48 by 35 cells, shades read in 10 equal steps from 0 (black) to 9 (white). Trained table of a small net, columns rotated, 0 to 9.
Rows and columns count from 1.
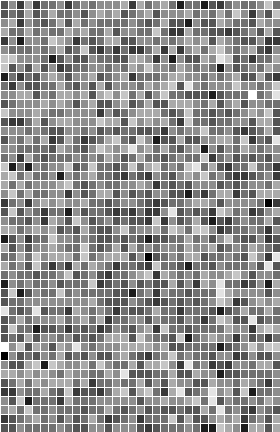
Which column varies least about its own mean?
33
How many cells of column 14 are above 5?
12
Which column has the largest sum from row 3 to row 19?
24
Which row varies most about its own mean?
44
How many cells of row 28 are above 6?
1
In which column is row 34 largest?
28
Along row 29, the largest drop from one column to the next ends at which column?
19
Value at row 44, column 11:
3
